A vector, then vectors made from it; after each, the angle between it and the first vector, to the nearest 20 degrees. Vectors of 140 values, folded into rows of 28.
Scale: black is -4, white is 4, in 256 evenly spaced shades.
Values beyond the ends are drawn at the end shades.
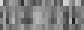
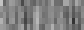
40 degrees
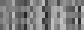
80 degrees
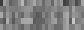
160 degrees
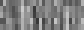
120 degrees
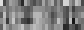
20 degrees
